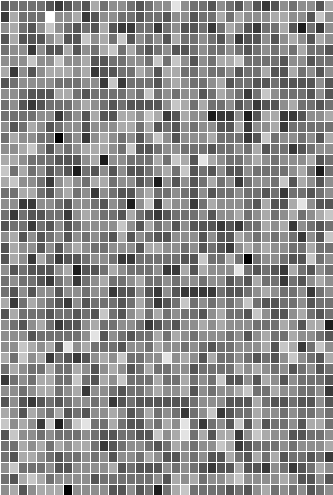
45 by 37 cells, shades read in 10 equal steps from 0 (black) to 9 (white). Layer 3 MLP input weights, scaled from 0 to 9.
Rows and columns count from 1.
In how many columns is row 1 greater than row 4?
15
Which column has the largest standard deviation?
18
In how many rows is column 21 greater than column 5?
23
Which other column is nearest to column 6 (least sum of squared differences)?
9
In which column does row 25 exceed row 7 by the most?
27
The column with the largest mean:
21
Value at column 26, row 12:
3
